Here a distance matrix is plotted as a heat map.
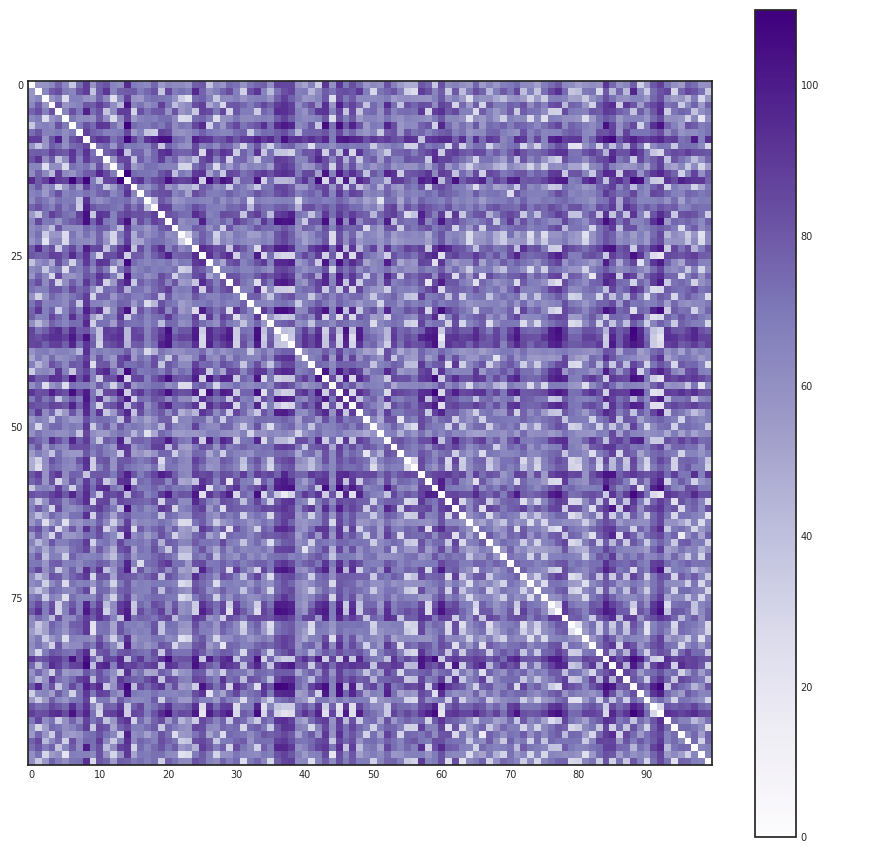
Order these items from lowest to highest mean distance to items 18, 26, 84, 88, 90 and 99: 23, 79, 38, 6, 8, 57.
79, 23, 6, 38, 57, 8
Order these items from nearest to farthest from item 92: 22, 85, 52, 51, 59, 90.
52, 51, 90, 22, 85, 59
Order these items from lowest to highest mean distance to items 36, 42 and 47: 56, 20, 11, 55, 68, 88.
56, 55, 68, 11, 20, 88
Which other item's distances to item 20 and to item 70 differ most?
16
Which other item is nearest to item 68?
40
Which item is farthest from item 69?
85
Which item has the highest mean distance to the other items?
8
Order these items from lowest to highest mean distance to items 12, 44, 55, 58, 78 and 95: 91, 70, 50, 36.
50, 70, 91, 36
